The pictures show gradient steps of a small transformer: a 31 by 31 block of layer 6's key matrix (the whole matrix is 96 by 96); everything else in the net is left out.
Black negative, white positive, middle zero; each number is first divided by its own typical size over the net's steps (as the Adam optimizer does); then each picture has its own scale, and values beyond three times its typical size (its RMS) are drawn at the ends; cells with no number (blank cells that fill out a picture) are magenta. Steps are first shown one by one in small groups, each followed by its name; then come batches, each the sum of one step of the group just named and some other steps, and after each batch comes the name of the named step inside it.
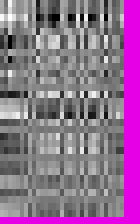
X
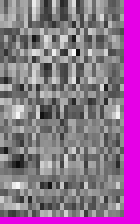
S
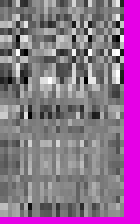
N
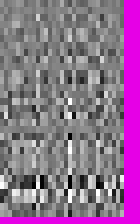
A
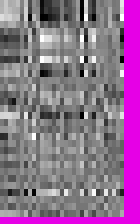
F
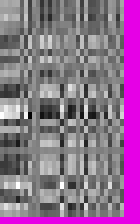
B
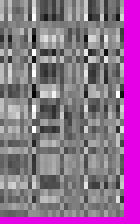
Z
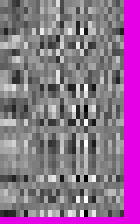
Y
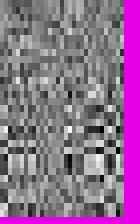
N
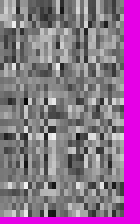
F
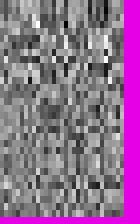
Z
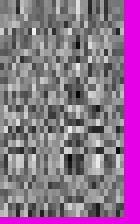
X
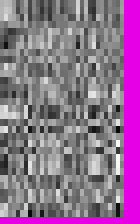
B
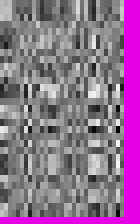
Z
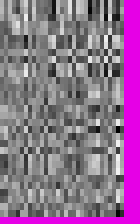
Z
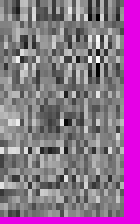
Z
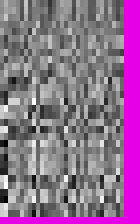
B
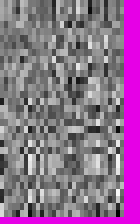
A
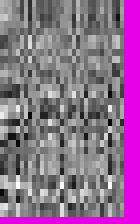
B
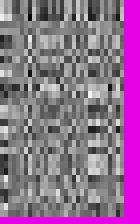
Z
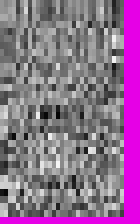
S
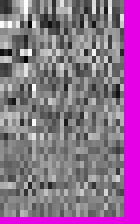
F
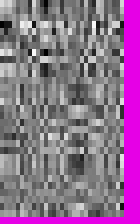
S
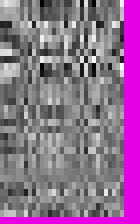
F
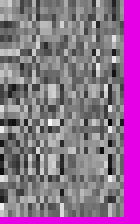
X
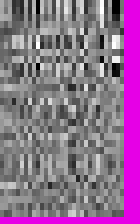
Y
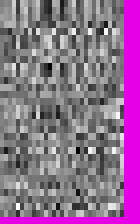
S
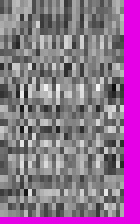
F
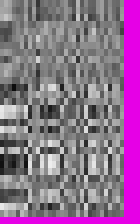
B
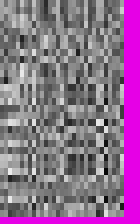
S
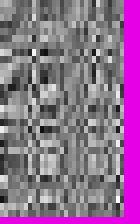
Z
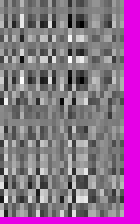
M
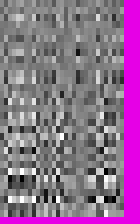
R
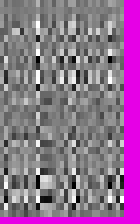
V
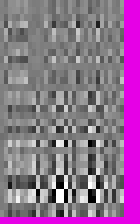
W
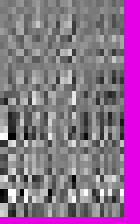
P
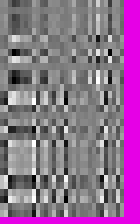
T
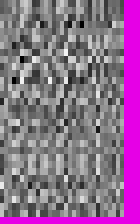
M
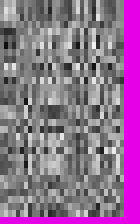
R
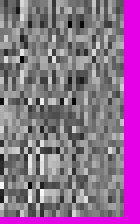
M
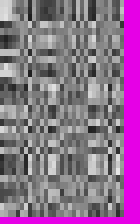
R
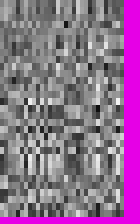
T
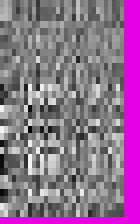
P
